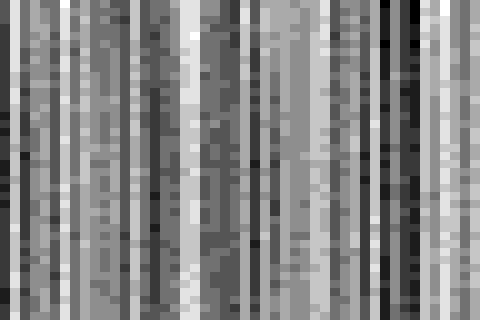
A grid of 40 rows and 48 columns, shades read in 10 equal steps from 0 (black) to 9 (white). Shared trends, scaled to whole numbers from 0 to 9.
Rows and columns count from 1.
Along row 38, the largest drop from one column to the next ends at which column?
39
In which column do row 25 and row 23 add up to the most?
45
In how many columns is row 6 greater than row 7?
10
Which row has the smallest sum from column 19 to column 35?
21
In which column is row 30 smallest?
42
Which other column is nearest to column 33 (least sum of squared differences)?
43
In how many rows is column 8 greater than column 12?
4
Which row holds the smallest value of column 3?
20
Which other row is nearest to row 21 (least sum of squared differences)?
17
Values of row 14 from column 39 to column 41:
1 5 2
